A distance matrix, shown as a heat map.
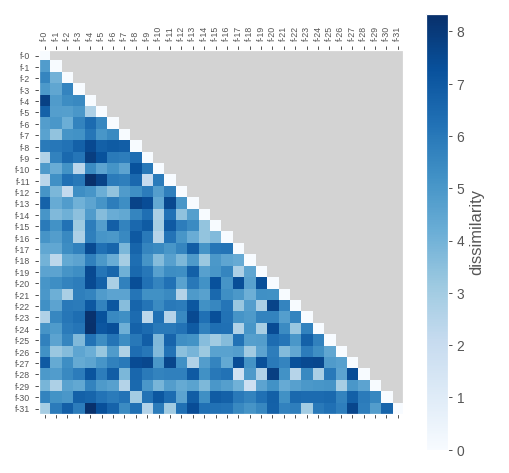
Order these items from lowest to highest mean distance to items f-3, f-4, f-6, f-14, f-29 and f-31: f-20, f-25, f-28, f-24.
f-25, f-20, f-28, f-24
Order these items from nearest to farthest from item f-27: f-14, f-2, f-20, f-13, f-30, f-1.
f-13, f-1, f-14, f-2, f-20, f-30
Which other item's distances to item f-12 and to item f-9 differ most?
f-2
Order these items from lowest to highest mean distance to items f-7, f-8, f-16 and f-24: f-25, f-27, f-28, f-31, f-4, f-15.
f-28, f-25, f-15, f-31, f-27, f-4
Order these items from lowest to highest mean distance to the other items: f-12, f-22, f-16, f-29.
f-29, f-12, f-16, f-22
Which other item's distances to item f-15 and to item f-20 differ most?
f-6
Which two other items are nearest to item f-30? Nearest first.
f-8, f-12
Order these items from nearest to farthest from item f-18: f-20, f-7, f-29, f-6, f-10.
f-29, f-7, f-10, f-6, f-20
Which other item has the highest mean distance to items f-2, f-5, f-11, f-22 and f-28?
f-20
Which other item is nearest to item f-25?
f-15
